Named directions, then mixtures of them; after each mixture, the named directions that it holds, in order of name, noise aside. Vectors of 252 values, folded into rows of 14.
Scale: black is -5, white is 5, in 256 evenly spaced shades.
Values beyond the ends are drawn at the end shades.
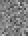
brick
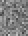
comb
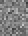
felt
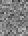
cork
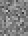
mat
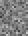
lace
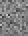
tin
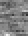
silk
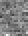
lace, silk.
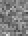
lace, silk, tin.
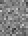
felt.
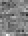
silk.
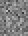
mat.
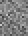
felt, tin.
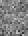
cork, lace, silk.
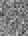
comb, lace.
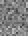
felt.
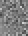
brick, comb, lace.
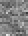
felt, lace, silk.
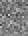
tin.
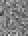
comb.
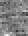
silk.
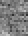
cork, silk.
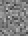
cork, lace, mat.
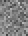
brick, comb.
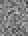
brick, felt.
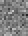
felt, silk.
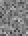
lace.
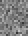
cork, felt, lace.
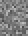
felt, lace, tin.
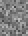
lace, tin.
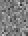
brick.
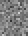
brick.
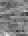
silk.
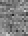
cork, silk.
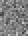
comb, lace.
